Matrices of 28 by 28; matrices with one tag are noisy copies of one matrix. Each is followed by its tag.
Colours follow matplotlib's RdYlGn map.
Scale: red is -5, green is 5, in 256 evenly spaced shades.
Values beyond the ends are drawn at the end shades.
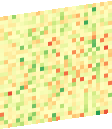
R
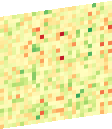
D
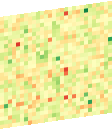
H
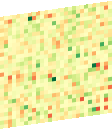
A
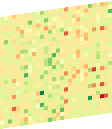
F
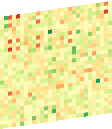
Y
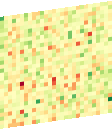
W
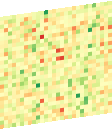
D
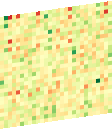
Y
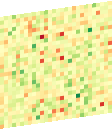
D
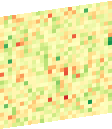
H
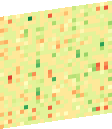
A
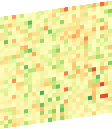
F
